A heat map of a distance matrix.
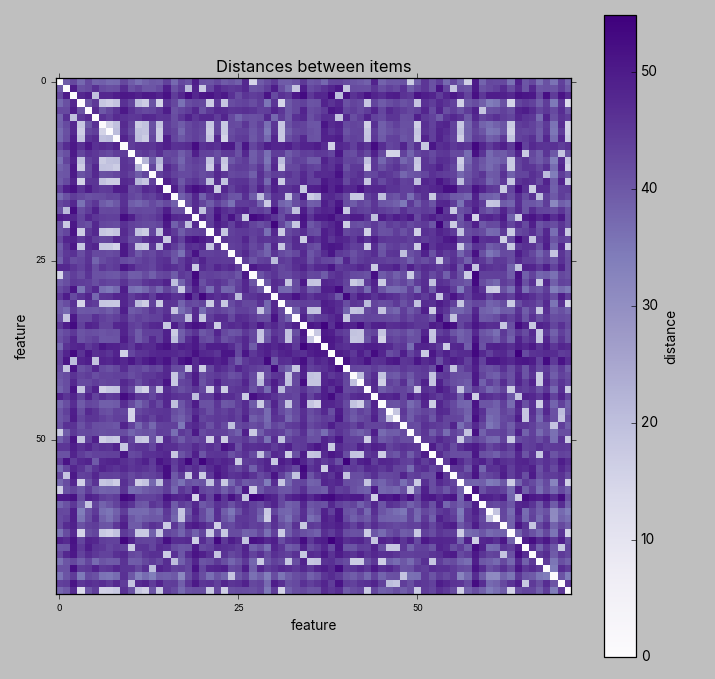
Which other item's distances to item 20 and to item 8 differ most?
23
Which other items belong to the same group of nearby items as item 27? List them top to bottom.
0, 49, 57
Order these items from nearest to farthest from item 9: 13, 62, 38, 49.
38, 49, 13, 62
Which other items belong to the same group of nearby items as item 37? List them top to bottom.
54
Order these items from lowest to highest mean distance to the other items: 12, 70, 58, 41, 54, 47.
12, 41, 47, 70, 54, 58
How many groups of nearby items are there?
15
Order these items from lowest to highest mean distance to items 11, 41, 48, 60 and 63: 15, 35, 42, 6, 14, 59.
6, 14, 35, 42, 59, 15
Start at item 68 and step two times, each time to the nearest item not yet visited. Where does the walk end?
69
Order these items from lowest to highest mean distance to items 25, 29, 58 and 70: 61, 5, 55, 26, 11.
61, 26, 11, 5, 55
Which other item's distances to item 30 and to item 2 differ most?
53
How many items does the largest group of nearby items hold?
15
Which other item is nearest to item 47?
10
